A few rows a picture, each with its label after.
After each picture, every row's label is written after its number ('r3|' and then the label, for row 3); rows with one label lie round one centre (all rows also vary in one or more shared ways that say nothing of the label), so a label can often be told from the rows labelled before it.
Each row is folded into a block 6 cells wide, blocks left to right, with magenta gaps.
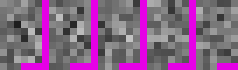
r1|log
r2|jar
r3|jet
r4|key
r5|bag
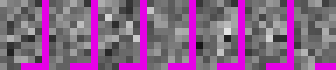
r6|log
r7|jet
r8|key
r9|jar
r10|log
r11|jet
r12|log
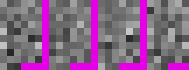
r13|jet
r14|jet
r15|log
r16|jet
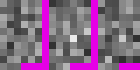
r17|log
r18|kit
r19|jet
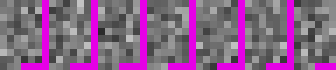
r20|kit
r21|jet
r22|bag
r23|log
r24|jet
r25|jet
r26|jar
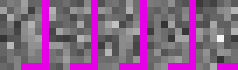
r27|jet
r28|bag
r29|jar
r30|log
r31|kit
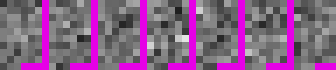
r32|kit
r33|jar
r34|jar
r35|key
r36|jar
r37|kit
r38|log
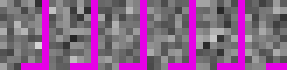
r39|jet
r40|jar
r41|bag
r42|kit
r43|key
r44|kit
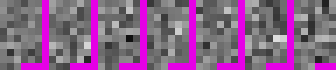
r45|bag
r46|jet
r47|jar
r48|log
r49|log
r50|key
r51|key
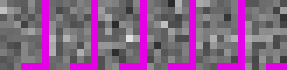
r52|jar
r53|kit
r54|key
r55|jar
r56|key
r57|kit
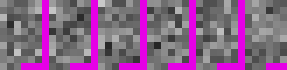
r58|bag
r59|jar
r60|key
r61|log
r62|jet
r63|key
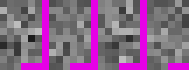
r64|jar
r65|kit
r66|jar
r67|kit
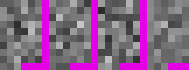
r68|log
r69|jet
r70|jet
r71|jar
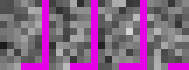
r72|log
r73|log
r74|log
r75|key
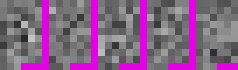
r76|log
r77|jar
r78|kit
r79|bag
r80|key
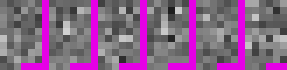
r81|kit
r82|bag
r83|kit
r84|bag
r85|key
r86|key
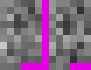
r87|key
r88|key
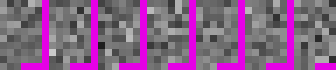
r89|jar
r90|kit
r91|log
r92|jar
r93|bag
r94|jar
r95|log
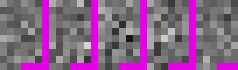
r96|log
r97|jet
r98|jar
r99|key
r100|jet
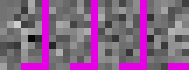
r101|jar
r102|jar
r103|bag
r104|jet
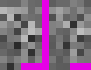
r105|jar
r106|jar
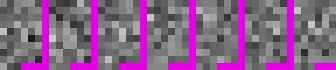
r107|jet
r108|kit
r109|jet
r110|log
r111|jar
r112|log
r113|bag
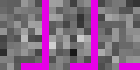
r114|jet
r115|key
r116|kit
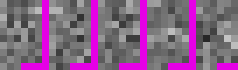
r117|bag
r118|jar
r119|jar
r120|key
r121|jet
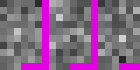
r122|kit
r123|key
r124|kit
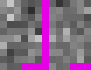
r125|key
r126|kit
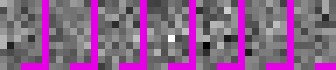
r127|key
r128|jet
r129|kit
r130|kit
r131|log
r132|jet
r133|jar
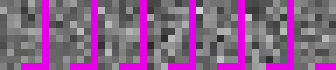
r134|jar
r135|log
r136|jar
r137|log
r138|jar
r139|kit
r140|bag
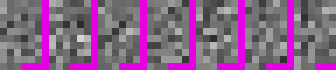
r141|bag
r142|key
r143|jar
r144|log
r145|bag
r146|jet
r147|bag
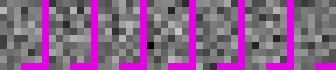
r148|bag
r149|kit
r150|log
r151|log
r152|jet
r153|log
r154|kit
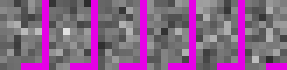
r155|jar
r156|kit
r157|log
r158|jar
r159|key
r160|jet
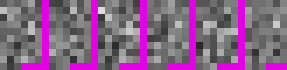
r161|jar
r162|kit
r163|jar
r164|jet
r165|jar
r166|bag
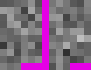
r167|jar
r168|key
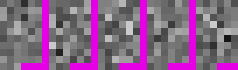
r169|bag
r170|bag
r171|log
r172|jar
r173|jar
